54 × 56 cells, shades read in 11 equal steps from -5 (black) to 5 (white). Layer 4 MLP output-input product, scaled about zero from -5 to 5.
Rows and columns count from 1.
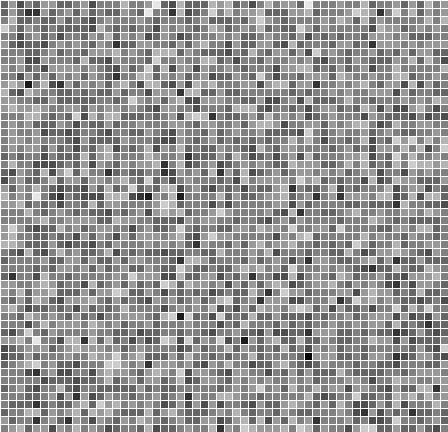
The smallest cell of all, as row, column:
45, 39
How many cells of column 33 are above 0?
19
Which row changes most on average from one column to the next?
43
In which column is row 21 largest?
52
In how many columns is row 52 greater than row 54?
19
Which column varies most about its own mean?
50
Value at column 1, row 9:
1
